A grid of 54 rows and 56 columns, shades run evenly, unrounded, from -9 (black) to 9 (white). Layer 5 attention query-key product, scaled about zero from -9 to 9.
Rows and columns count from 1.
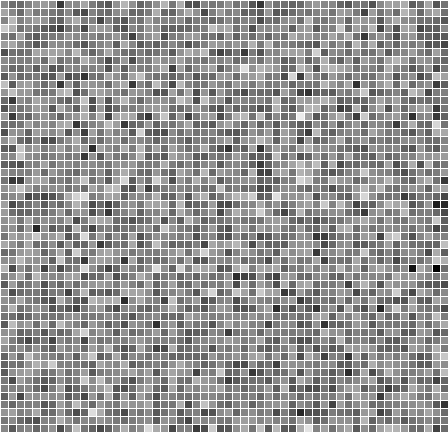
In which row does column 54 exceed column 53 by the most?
21
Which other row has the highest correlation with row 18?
43
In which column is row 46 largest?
7
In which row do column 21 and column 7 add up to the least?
38
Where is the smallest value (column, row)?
55, 34
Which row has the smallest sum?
39
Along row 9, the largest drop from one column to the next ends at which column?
22
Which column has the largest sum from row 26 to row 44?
33
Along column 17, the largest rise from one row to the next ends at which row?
12
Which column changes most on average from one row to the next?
11
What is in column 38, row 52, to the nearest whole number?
-6
